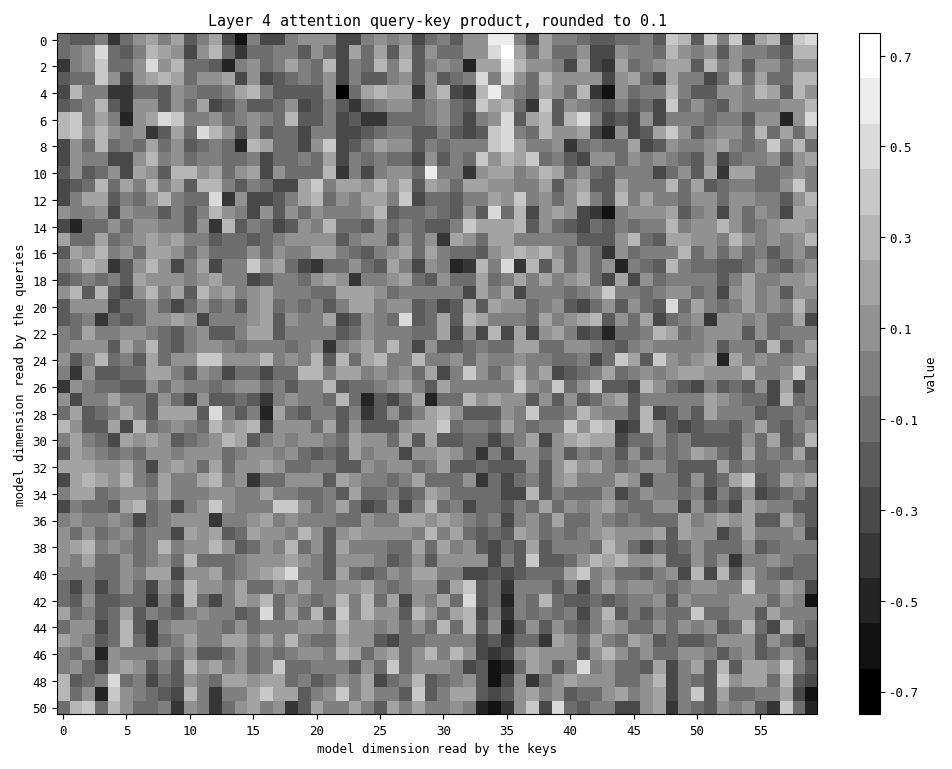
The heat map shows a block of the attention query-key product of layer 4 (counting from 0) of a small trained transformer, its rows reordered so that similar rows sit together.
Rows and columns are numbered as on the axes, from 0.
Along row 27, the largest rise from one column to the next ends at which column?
57
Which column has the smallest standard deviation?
6
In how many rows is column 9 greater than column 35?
23
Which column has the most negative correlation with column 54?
35
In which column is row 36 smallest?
12
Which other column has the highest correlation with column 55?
38
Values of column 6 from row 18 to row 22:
0.2 0.1 -0.1 -0.1 0.1
